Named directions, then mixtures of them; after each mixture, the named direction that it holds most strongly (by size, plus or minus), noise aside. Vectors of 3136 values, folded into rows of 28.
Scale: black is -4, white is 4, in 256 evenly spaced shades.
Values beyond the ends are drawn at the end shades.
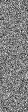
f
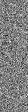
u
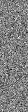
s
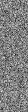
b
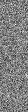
f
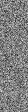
b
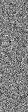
u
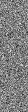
s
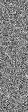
u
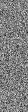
s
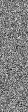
s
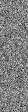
b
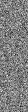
b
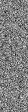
b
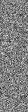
u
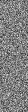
f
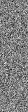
s
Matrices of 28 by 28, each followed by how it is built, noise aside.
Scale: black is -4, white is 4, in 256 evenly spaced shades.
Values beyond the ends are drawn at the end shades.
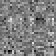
low rank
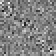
banded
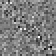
banded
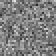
noise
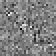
banded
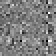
low rank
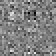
low rank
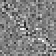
banded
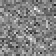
Toeplitz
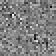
banded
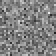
noise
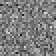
noise
